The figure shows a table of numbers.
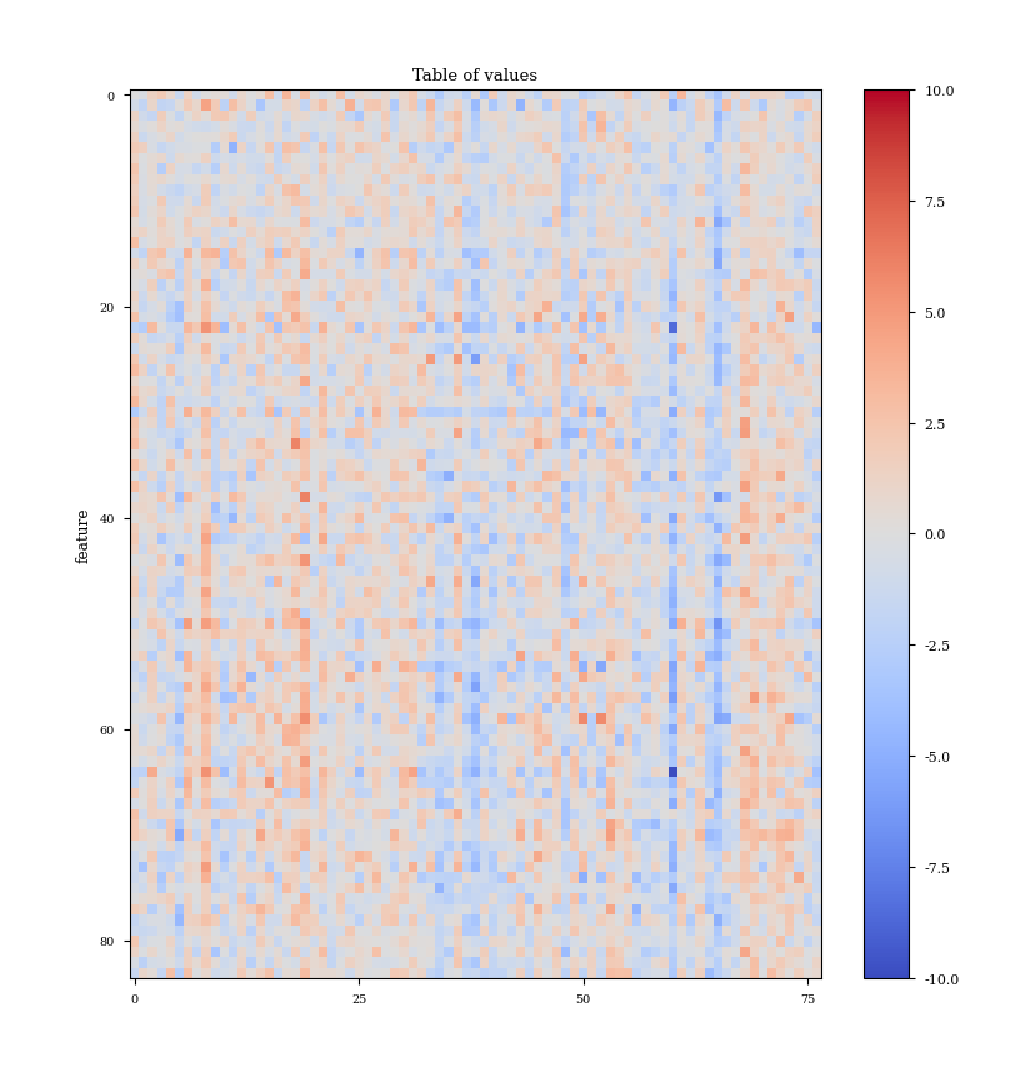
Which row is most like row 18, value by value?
48
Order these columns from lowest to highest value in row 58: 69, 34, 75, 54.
34, 75, 54, 69
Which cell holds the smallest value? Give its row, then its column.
64, 60
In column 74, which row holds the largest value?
74
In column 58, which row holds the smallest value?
69
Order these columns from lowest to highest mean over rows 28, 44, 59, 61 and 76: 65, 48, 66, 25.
65, 66, 48, 25
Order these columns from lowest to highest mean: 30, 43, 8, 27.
43, 27, 30, 8
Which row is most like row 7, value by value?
29
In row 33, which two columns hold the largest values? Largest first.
18, 45
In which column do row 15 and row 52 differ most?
25
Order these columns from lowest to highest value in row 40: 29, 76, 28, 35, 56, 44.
35, 76, 44, 28, 56, 29
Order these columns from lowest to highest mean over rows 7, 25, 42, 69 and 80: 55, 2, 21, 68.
2, 55, 21, 68
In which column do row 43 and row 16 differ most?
39
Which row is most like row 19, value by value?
49
